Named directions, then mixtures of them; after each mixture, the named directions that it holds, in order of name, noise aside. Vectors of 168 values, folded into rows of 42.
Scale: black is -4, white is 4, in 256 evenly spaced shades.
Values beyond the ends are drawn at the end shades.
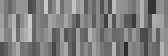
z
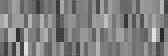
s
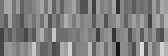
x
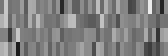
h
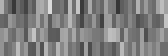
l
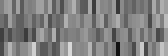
x.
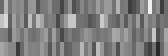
h, s.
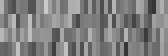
l, z.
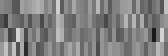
s.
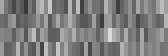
l.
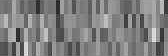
s.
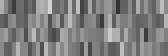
l.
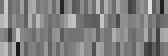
h.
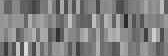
l, s.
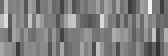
h, s.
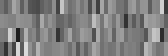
h, s.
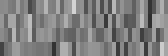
x, z.
